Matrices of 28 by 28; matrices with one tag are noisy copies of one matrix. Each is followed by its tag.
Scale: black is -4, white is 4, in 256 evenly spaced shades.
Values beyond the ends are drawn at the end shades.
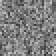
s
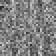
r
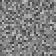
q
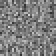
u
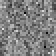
s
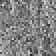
r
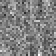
r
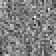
s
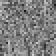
s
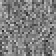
s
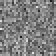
u
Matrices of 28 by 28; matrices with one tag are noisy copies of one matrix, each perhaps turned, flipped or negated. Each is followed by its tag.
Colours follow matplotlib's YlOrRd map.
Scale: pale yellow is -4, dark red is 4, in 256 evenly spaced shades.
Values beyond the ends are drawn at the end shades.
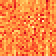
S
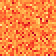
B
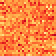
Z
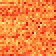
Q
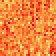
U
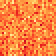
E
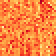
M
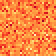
B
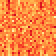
S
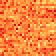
E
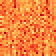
S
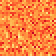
B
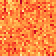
Z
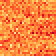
Q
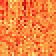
E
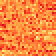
U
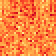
Q
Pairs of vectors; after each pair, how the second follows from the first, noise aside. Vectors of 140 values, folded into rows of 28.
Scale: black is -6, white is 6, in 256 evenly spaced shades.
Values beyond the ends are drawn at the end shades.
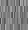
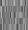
wrapped around.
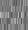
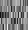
negated, scaled up.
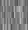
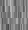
wrapped around.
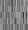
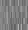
wrapped around, negated, shrunk.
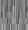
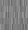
wrapped around, negated, shrunk.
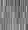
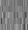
reversed, negated, partly zeroed.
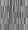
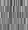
copied.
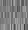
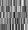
negated, scaled up.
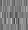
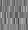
copied.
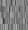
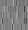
reversed, partly zeroed.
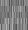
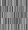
wrapped around.
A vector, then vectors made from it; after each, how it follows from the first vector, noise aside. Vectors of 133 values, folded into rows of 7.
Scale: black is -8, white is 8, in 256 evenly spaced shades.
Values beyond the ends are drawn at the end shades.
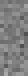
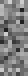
reversed, scaled up.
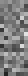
negated, scaled up.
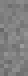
negated, shrunk.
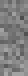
copied.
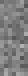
sign-scrambled.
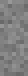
negated, shrunk.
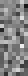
negated, scaled up.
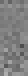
partly zeroed.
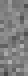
sign-scrambled.
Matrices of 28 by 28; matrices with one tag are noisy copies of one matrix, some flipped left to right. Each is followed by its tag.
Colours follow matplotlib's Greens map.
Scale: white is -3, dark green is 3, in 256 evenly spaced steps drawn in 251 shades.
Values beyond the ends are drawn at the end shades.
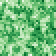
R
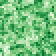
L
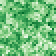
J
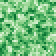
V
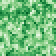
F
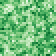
L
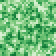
V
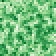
V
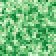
V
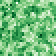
R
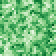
L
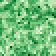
F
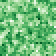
V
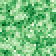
J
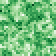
J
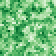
R
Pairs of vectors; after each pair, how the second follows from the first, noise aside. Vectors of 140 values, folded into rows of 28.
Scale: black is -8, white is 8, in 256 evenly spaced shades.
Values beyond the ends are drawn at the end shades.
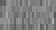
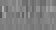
reversed, partly zeroed.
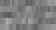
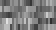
scaled up.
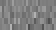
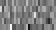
scaled up.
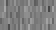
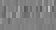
negated, partly zeroed.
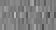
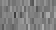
negated.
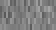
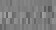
negated, partly zeroed.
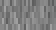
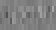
reversed, partly zeroed.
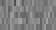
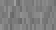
negated, shrunk.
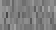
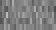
negated.
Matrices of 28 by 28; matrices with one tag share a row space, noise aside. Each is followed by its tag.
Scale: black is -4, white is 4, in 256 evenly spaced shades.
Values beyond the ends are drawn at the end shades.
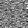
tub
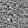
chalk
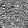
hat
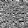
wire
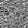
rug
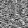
tub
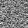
hat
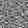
tub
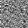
rug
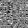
chalk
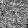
wire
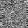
hat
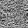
hat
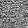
hat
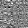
chalk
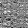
chalk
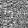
chalk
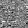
hat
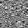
tub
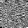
tub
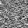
tub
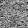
wire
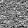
wire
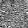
hat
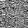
hat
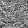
hat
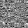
hat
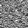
tub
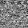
wire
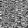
tub
